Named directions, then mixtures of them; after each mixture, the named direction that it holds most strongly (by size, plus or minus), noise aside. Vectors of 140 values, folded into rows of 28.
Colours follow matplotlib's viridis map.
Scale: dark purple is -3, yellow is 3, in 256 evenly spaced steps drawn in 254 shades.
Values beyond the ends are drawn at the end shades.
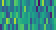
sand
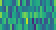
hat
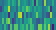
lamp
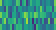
hat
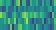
hat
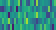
lamp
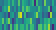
lamp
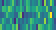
sand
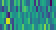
sand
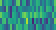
hat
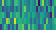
sand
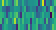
sand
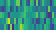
sand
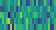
lamp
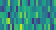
lamp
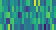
lamp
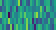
hat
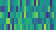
lamp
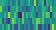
lamp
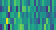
sand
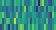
sand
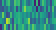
sand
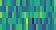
hat
